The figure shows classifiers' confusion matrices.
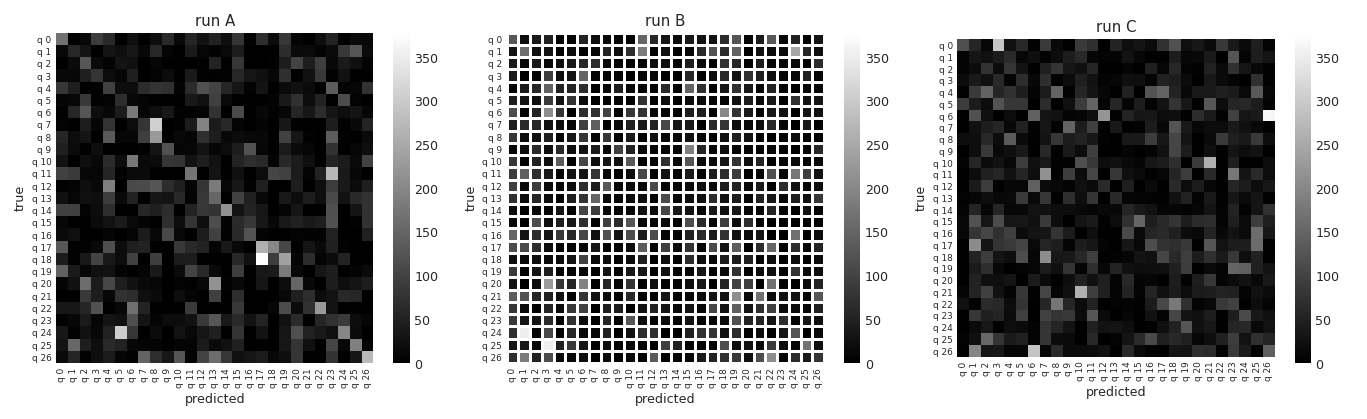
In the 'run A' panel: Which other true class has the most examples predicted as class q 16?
q 9
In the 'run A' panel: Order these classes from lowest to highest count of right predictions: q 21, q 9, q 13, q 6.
q 21, q 9, q 13, q 6
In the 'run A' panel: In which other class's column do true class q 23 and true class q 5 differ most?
q 6
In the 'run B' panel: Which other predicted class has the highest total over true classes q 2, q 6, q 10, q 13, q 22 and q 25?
q 3
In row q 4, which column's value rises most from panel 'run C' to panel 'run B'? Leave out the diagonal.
q 15
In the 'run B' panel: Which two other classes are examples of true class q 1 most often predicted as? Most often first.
q 24, q 11
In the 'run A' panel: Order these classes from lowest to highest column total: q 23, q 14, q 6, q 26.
q 14, q 26, q 6, q 23
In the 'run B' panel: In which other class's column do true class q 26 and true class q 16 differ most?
q 22
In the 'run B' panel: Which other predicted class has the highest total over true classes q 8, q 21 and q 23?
q 19
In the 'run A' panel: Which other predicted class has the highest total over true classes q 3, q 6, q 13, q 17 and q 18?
q 19
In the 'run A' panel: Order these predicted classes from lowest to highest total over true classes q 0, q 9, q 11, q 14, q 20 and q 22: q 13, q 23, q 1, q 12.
q 12, q 1, q 13, q 23
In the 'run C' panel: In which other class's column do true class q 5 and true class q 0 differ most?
q 3
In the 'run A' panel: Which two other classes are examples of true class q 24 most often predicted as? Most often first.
q 5, q 20
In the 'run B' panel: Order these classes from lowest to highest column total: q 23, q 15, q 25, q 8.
q 23, q 25, q 8, q 15
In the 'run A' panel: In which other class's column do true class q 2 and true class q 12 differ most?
q 4
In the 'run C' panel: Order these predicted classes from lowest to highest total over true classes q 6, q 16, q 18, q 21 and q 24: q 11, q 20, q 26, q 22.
q 22, q 20, q 11, q 26
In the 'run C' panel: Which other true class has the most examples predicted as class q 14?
q 16
